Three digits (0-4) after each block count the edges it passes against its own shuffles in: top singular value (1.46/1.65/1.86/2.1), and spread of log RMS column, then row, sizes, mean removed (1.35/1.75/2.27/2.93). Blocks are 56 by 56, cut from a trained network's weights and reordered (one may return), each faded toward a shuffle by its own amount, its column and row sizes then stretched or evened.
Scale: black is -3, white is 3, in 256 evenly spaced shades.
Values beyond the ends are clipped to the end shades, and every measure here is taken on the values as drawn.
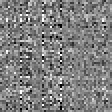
0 4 0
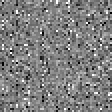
1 3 0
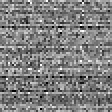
4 2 2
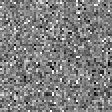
1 1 0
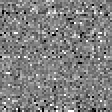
0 1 2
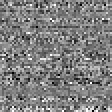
0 0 4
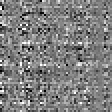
1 4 2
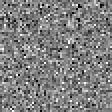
2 0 1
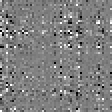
2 4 3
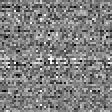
1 2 3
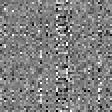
4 4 2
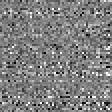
1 0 4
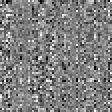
4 4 2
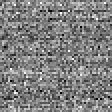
1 0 2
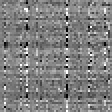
4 4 0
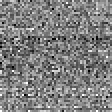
1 1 2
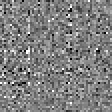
2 3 2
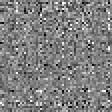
2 3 3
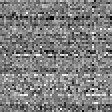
3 1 3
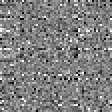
4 1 3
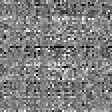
2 3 3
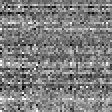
4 2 3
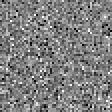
2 0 0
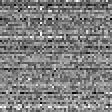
4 0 3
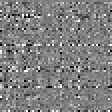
0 3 4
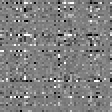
3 3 4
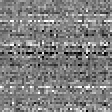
4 2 4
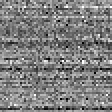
4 1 3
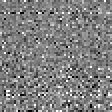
2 1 3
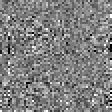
3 2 2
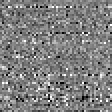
1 1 4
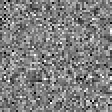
1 1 1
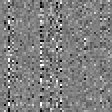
4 4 0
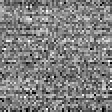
2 1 2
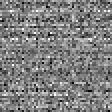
2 2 3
